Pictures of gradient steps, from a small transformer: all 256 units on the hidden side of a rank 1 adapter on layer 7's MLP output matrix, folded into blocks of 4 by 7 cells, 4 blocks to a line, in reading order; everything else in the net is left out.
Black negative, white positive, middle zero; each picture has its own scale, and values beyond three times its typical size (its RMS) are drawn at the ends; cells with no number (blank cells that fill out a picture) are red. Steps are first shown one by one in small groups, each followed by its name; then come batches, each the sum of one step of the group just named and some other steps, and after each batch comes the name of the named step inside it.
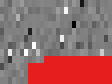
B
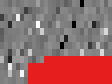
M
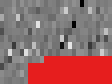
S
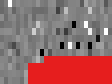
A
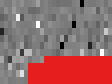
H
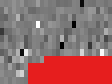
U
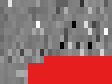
A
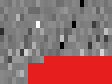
U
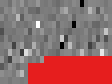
S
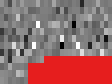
U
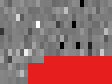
H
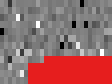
H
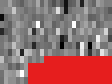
U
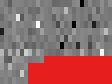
H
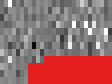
A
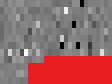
B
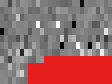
U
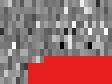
A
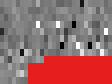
U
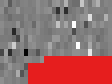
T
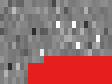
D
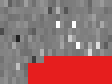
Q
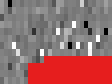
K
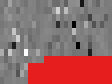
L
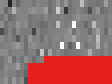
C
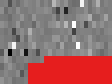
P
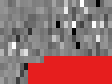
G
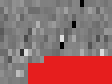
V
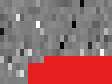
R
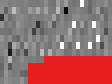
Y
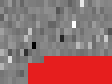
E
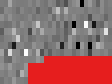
L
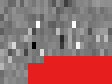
E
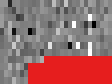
T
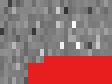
C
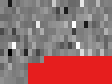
P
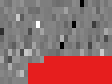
R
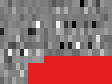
D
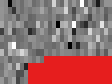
G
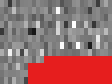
C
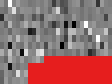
Y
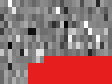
Y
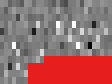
D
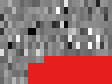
Y
